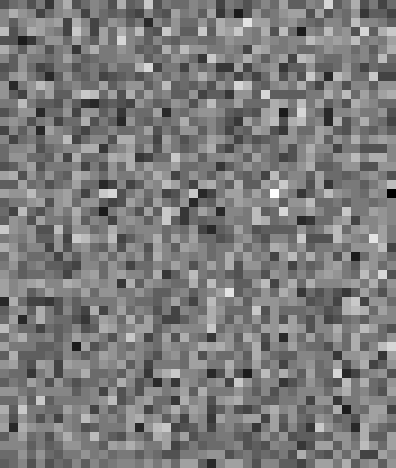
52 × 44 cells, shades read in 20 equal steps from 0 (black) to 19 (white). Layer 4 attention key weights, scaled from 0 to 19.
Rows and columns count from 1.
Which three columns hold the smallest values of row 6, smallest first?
9, 28, 6
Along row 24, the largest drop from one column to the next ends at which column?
21
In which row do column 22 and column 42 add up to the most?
27
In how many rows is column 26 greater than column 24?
25
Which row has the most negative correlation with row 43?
42
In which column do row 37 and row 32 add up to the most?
24
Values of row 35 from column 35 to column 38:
9 8 6 7
